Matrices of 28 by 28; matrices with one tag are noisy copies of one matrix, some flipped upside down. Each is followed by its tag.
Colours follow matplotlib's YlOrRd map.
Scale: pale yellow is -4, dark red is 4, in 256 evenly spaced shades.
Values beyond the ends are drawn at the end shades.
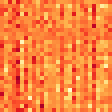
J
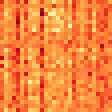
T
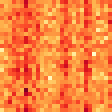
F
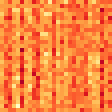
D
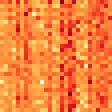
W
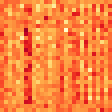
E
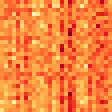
W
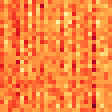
J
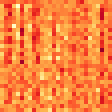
D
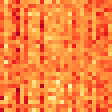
T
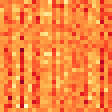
D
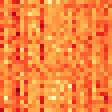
T
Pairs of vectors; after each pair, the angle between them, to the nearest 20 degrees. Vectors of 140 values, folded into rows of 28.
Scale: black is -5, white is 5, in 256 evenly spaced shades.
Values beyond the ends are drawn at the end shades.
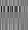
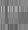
140 degrees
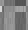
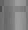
140 degrees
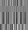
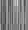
100 degrees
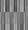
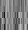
100 degrees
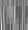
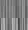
60 degrees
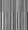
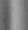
100 degrees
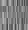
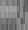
60 degrees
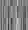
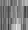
40 degrees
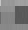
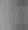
80 degrees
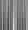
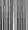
20 degrees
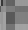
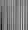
100 degrees
